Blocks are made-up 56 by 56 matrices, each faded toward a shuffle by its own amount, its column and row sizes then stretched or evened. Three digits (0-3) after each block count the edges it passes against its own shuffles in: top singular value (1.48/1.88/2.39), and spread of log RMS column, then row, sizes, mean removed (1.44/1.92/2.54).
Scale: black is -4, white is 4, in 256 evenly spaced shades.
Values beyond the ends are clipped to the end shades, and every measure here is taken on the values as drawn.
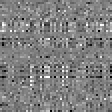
3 1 3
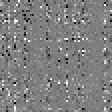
0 3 2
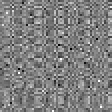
3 1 0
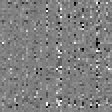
0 3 1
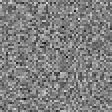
2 0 0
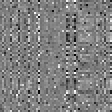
3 3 0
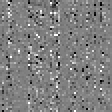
0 3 0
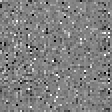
1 1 0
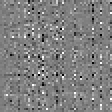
2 3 1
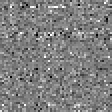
0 0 2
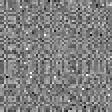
3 0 0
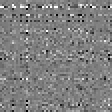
1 2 3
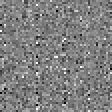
0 2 1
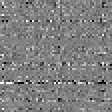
1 1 3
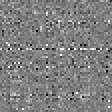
2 1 2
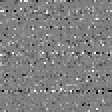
0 0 3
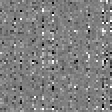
1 3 1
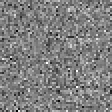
1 1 0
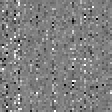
0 3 0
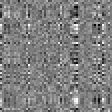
3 3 2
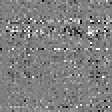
1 2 3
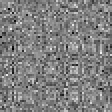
2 1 0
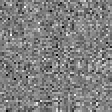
2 0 0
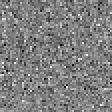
0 0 0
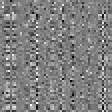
3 3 0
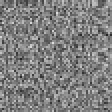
2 0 0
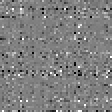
0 2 3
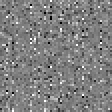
0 2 0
